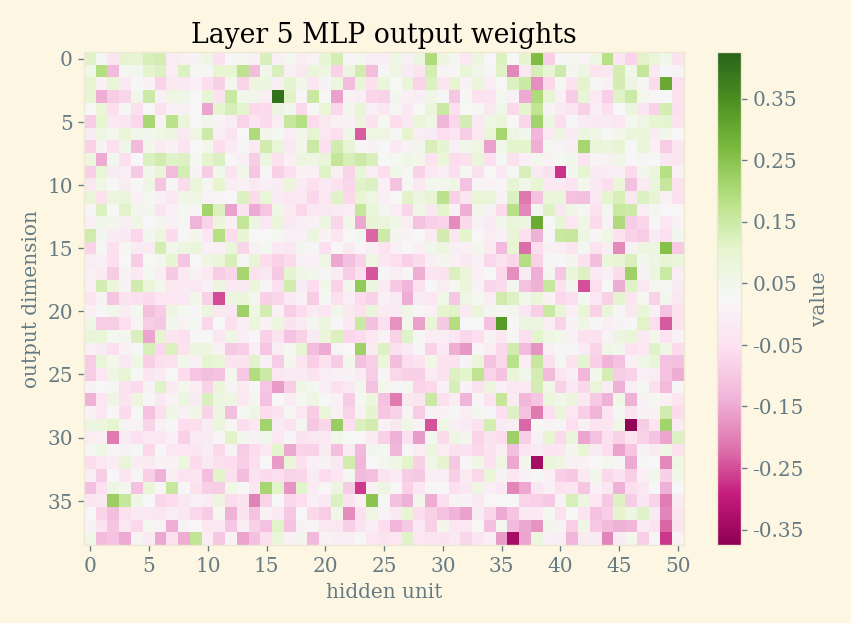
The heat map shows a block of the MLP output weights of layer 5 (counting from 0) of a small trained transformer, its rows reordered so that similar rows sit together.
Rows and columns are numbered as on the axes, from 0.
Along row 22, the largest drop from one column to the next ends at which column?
5
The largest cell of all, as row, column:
3, 16
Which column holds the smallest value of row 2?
38
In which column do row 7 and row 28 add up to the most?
36
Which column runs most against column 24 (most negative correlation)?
32
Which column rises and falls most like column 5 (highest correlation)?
18
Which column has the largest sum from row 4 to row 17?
49
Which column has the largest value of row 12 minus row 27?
46
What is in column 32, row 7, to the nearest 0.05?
0.05
